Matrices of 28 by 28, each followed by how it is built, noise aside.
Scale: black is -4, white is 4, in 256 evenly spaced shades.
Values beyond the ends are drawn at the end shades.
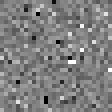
sparse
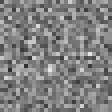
repeating columns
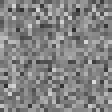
repeating columns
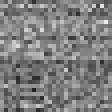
blocks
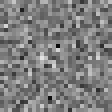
noise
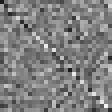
diagonal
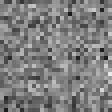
blocks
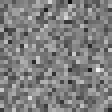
noise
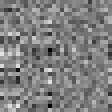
low rank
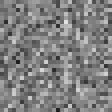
repeating rows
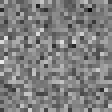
repeating columns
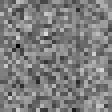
repeating rows
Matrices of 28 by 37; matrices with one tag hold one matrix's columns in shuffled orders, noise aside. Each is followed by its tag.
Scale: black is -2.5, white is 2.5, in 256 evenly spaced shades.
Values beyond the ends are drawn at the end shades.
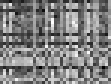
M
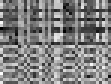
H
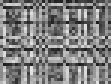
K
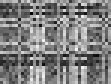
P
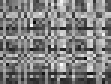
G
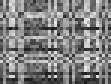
G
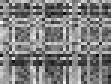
P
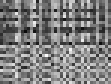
H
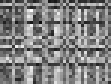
K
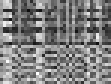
H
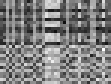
H
